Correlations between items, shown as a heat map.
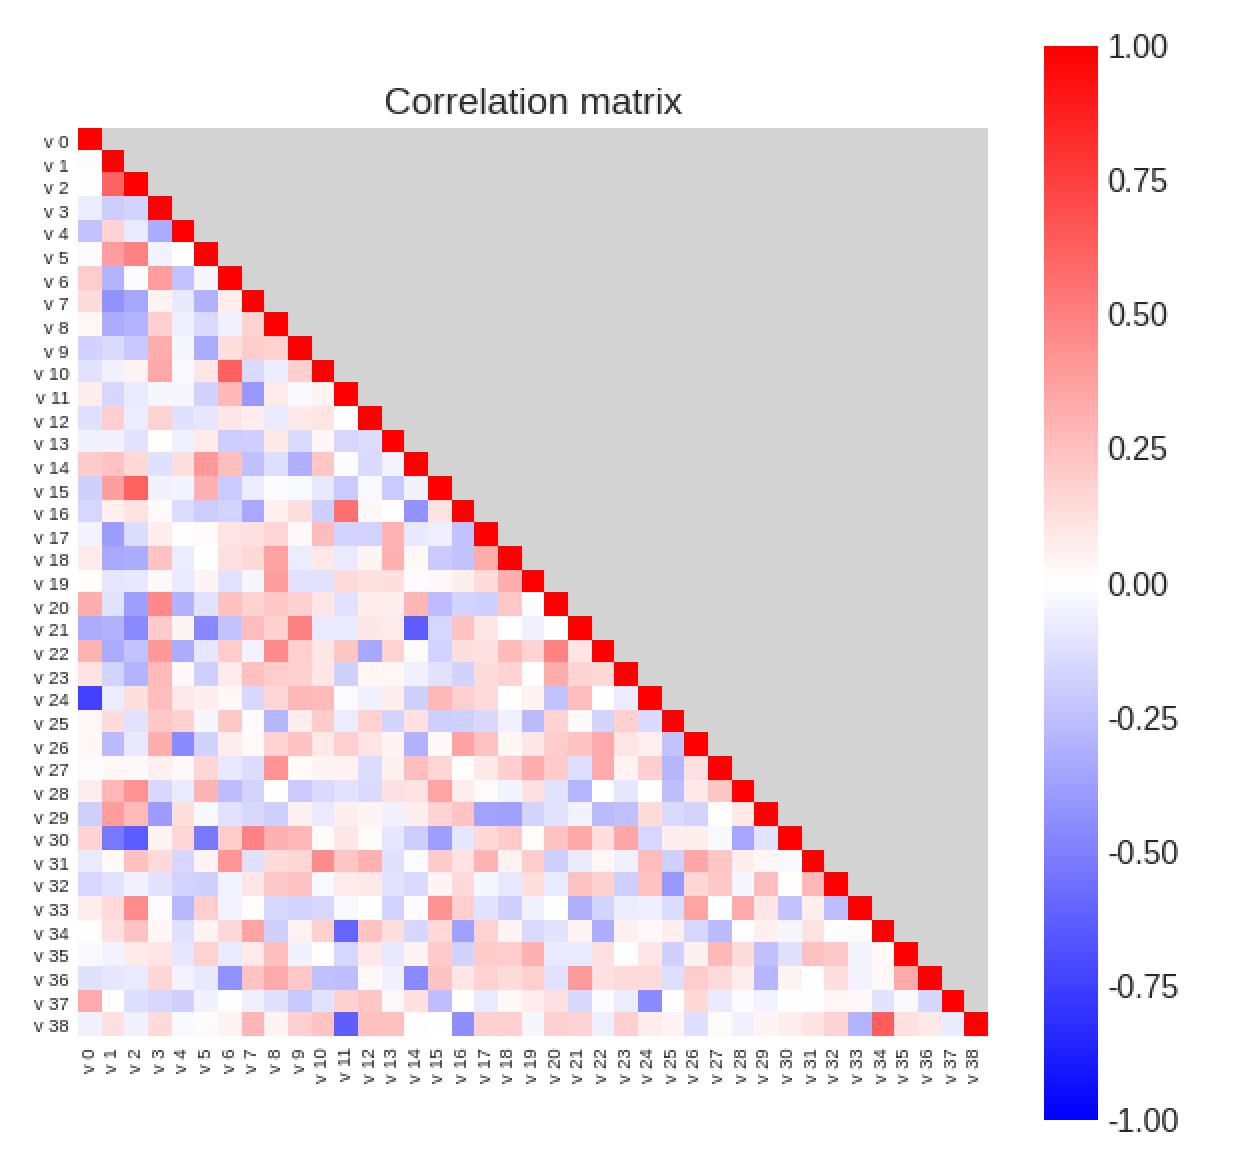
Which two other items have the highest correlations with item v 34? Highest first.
v 38, v 7
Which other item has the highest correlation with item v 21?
v 9
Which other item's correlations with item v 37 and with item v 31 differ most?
v 24
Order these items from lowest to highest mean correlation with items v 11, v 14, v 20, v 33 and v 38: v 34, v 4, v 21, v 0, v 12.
v 21, v 4, v 34, v 12, v 0
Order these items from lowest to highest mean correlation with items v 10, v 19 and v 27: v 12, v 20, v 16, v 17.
v 16, v 12, v 20, v 17
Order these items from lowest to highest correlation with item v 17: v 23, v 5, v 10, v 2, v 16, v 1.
v 1, v 16, v 2, v 5, v 23, v 10
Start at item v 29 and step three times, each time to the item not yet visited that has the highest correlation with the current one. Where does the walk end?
v 15
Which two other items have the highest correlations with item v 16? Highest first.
v 11, v 26
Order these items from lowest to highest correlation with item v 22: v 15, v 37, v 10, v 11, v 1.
v 1, v 15, v 37, v 10, v 11
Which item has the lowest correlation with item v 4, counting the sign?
v 26
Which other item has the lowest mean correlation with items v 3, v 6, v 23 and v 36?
v 29
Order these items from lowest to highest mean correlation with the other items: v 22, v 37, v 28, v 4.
v 4, v 37, v 28, v 22
